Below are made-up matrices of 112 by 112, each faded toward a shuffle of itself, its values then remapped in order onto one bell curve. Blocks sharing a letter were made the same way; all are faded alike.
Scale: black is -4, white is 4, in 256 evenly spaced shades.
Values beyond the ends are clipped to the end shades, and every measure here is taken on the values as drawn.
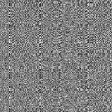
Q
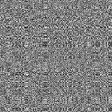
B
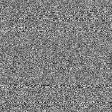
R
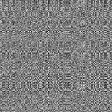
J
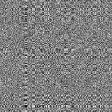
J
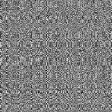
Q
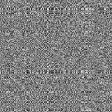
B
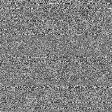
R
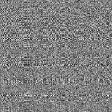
B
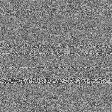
R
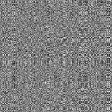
Q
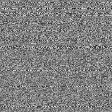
R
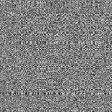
B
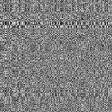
J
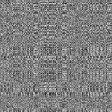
J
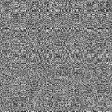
B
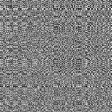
J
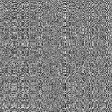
Q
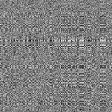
J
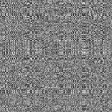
J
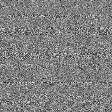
R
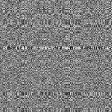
J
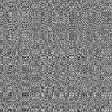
J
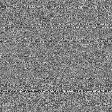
R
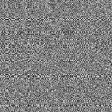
B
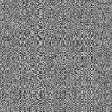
Q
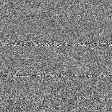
R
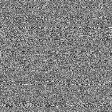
R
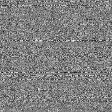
R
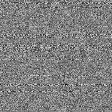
R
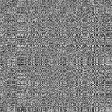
J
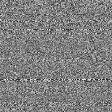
R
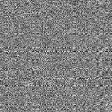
B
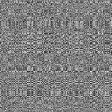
J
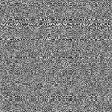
B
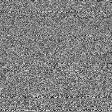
R
